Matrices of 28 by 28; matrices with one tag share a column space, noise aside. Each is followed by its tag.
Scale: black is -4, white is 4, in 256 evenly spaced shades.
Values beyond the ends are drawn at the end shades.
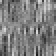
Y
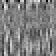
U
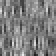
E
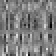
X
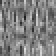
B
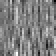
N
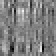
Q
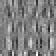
E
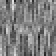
Y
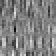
E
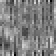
N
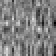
B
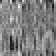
U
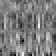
X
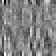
N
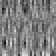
E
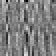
Y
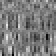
X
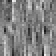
Y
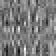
B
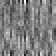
N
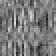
B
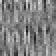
Y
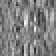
B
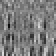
X
